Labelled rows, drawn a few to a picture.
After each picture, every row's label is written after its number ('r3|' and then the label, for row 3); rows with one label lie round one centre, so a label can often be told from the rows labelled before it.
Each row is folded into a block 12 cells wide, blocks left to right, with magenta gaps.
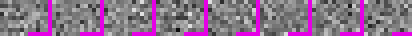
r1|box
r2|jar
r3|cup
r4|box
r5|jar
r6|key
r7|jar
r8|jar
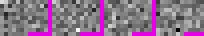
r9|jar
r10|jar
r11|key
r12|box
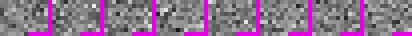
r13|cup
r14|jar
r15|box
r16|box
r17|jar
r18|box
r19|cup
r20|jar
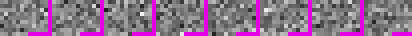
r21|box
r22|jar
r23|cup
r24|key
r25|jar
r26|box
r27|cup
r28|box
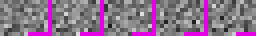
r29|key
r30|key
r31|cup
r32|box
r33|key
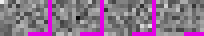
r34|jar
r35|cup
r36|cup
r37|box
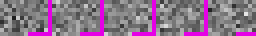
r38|key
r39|jar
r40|key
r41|key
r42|cup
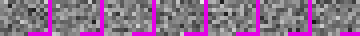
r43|jar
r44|cup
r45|box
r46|key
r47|jar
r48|key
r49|key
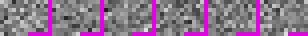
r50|jar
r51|key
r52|cup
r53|jar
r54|box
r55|key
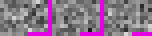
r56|cup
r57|key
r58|box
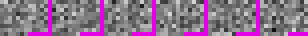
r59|jar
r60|key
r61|cup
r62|cup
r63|cup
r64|key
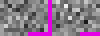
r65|key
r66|jar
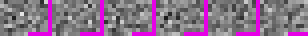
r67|key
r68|jar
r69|key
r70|box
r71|cup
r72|key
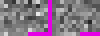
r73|cup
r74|box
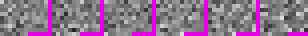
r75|key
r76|box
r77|jar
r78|key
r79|key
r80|cup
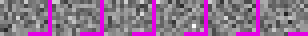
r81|jar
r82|jar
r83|cup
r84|jar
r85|jar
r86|jar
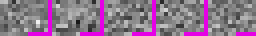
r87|jar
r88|key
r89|box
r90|key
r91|key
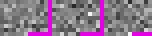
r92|key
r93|cup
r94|key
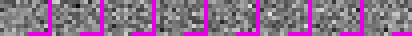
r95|cup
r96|jar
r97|cup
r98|cup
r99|jar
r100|cup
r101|box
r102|box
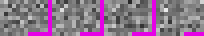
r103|jar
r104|key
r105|key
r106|key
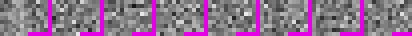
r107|cup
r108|key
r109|cup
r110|jar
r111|cup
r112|key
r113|box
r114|cup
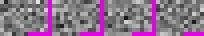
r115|cup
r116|jar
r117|box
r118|cup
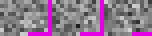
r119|box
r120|key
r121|jar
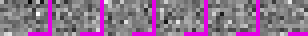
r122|cup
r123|box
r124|jar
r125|box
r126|box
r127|box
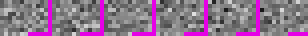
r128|box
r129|box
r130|key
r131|cup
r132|key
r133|cup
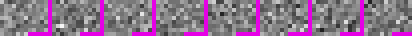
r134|key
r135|key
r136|cup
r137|jar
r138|jar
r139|cup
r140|key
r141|key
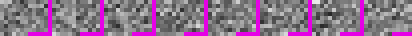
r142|jar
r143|cup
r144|cup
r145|box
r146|box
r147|key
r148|jar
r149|cup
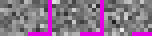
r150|box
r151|jar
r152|cup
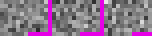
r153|key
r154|box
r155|jar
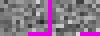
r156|cup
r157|key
